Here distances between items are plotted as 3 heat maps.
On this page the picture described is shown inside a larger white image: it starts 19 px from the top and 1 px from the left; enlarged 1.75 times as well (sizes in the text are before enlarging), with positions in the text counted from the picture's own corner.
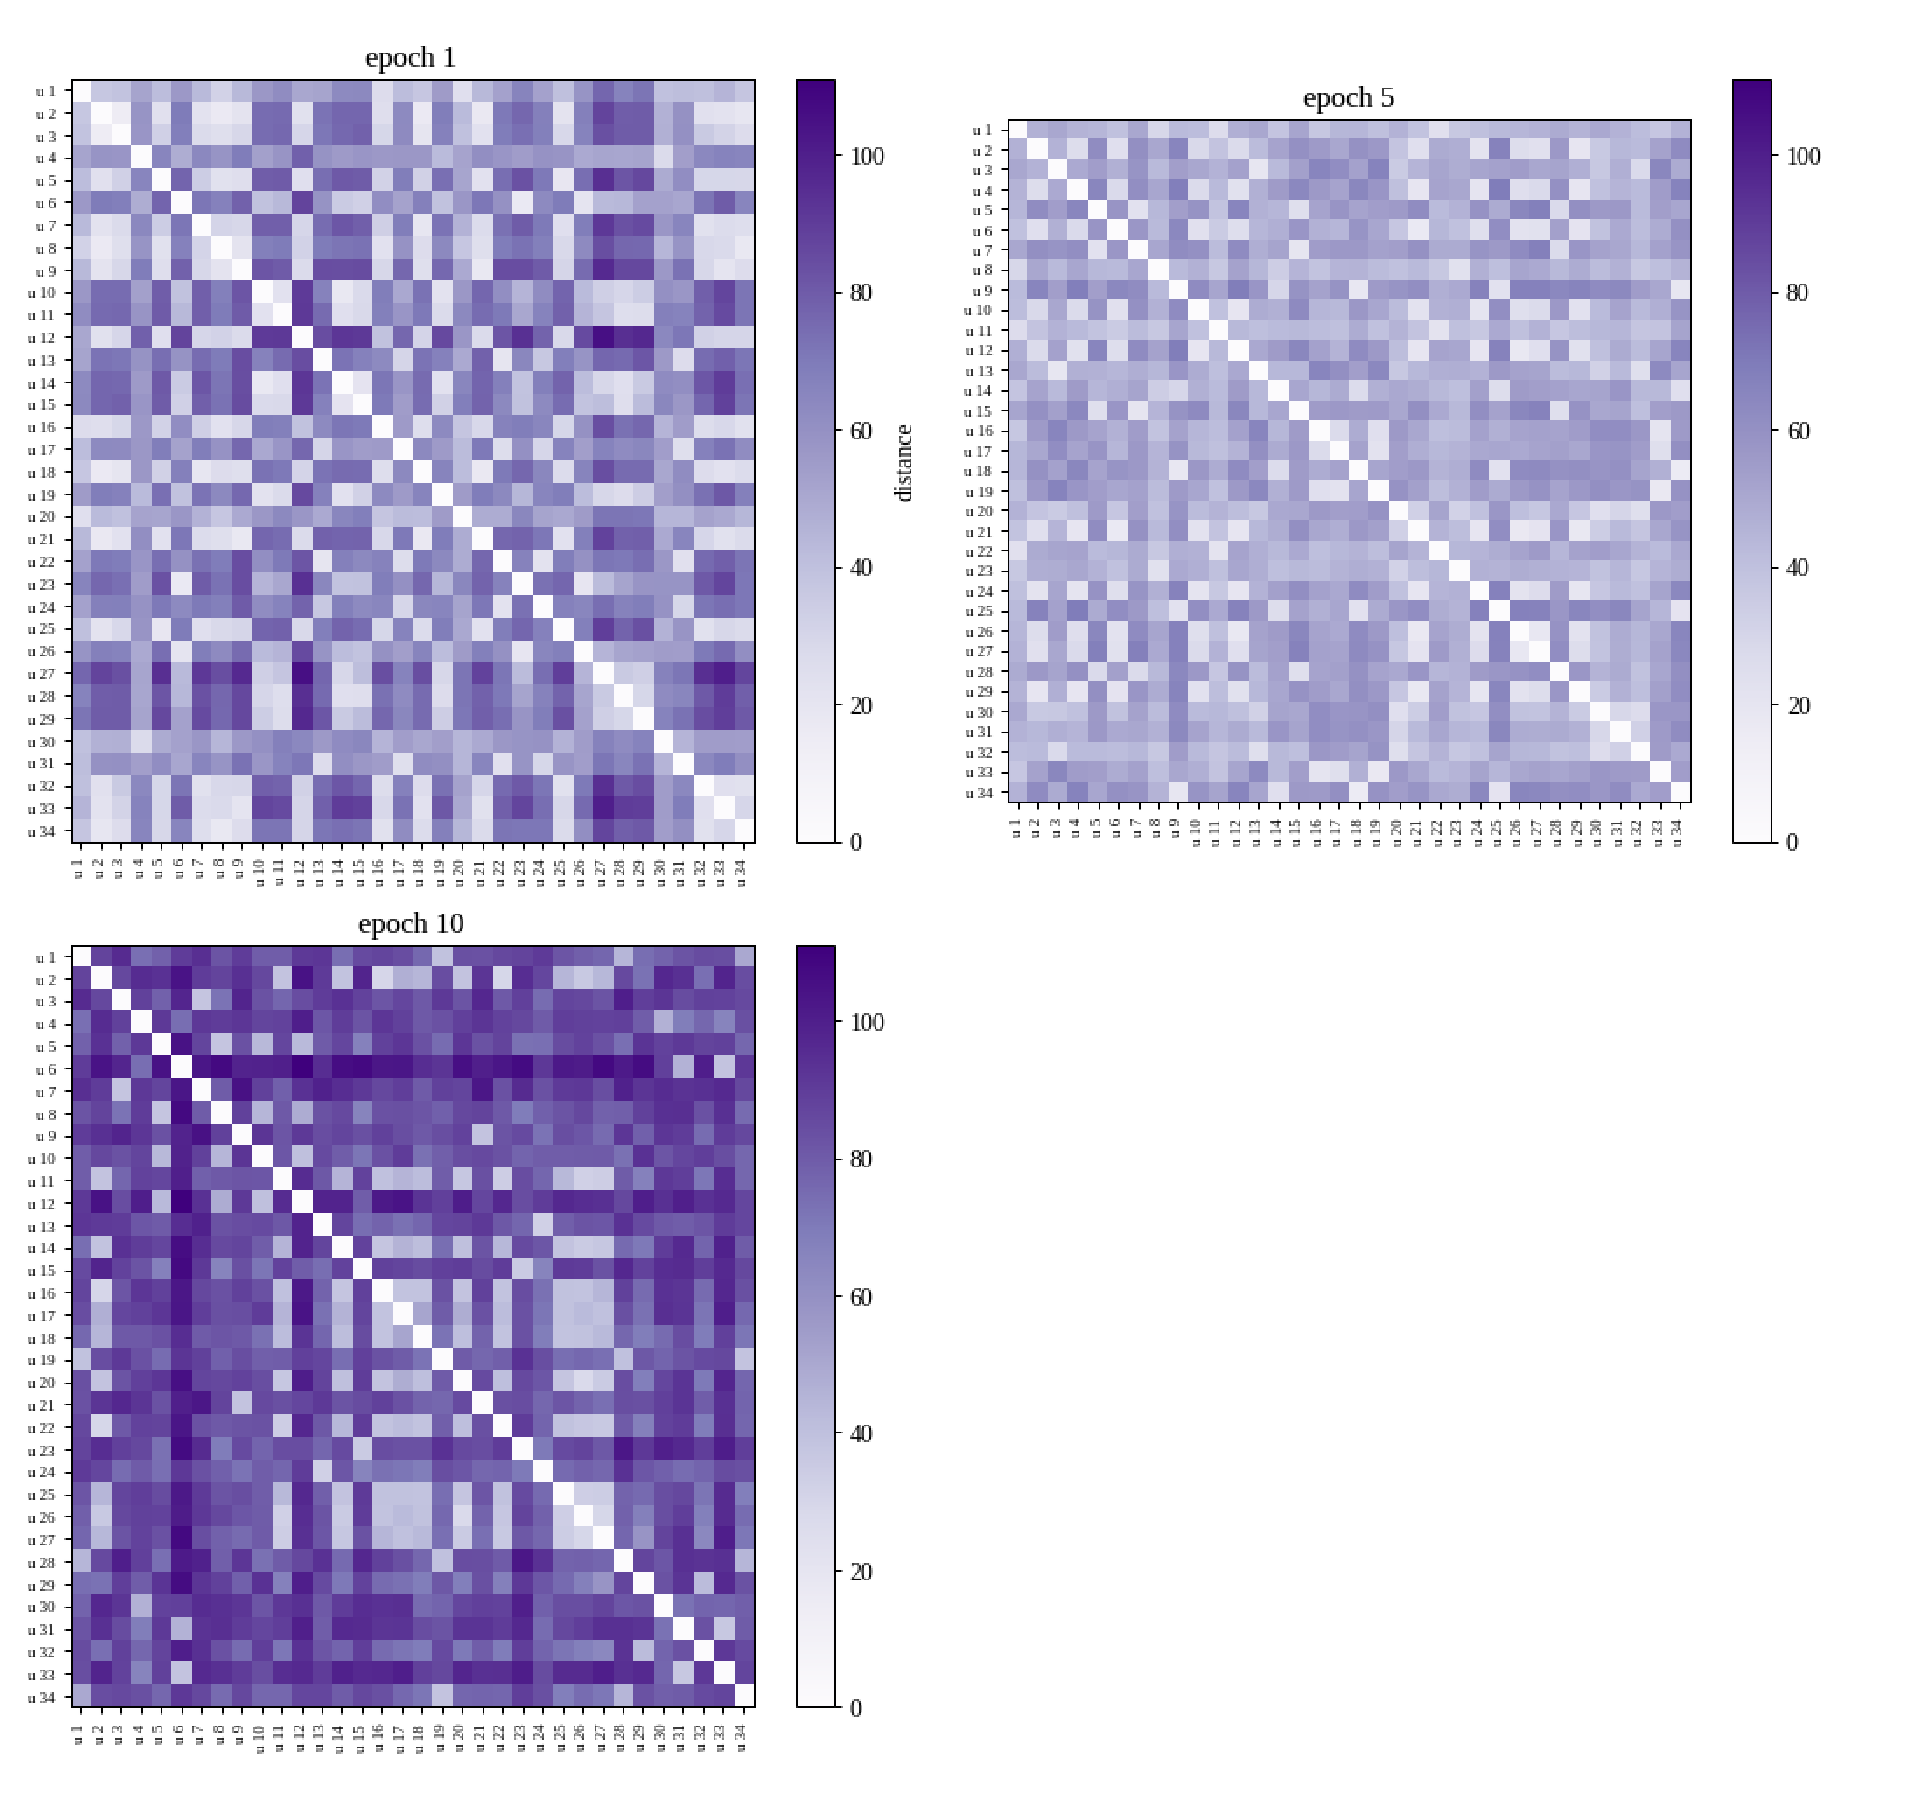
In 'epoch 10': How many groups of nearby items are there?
10
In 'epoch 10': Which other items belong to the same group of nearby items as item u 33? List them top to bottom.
u 6, u 31
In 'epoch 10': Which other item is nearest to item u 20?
u 26
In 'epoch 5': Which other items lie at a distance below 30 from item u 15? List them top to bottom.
u 5, u 7, u 28
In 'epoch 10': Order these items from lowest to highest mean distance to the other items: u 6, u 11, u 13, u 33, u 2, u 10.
u 11, u 2, u 10, u 13, u 33, u 6
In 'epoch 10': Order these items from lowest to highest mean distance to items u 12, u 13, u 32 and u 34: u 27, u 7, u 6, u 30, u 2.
u 27, u 30, u 2, u 7, u 6
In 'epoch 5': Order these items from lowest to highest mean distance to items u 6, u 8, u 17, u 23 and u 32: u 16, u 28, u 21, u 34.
u 21, u 16, u 28, u 34
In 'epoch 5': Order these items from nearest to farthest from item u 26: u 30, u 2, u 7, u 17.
u 2, u 30, u 17, u 7
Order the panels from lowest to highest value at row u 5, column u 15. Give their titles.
epoch 5, epoch 10, epoch 1
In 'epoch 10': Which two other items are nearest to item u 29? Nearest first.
u 32, u 27
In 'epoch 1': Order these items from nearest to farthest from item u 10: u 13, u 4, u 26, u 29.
u 29, u 26, u 4, u 13
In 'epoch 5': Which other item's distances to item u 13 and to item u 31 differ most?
u 3
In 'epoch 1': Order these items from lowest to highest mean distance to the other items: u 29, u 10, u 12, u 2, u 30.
u 2, u 30, u 10, u 12, u 29
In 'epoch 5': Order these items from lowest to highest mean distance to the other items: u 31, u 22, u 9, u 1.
u 1, u 22, u 31, u 9
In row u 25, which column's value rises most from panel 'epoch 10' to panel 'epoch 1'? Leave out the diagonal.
u 27
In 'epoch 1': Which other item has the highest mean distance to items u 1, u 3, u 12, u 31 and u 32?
u 27
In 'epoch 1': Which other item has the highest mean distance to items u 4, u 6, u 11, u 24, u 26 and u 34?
u 12
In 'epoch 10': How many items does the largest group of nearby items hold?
11
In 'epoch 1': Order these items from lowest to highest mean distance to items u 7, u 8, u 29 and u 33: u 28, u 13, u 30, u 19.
u 30, u 19, u 28, u 13
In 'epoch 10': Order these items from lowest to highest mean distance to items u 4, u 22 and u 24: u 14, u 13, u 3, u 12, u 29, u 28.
u 13, u 14, u 29, u 3, u 28, u 12
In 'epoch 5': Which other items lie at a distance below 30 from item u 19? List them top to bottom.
u 16, u 17, u 33
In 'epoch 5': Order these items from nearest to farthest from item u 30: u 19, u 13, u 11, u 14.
u 13, u 11, u 14, u 19
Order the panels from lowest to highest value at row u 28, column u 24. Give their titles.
epoch 5, epoch 1, epoch 10
